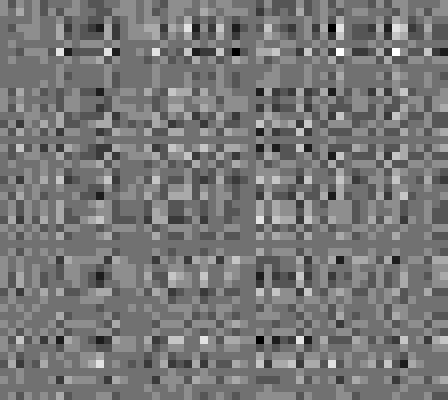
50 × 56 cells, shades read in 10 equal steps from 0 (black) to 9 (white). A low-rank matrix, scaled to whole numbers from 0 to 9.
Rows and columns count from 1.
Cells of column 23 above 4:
21
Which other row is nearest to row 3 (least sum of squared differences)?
10
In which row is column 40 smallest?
4
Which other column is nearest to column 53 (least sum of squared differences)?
31
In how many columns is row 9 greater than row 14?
19
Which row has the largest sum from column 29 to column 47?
46
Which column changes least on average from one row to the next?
32
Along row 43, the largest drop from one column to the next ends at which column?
39
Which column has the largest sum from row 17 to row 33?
43
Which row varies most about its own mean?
7
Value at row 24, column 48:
5
